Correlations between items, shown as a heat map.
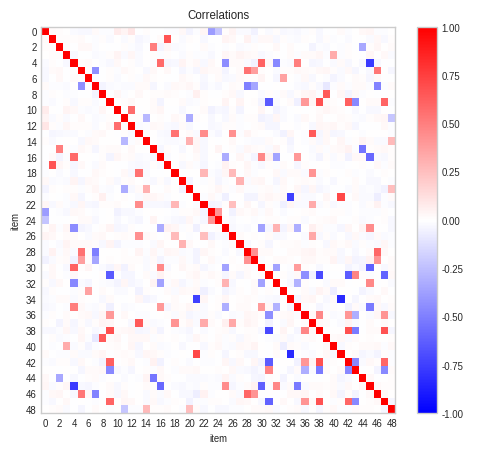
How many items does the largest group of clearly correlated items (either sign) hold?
7
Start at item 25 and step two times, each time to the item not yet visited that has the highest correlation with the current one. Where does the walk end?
32
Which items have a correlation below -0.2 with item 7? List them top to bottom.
5, 28, 29, 46
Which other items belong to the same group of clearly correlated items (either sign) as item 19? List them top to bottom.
27
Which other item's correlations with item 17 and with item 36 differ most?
1
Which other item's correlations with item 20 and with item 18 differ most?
13
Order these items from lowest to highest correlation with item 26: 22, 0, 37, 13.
0, 22, 37, 13
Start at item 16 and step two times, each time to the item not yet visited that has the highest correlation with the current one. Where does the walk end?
30
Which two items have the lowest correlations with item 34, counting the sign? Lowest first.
41, 21
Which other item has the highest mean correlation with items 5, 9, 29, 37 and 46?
28
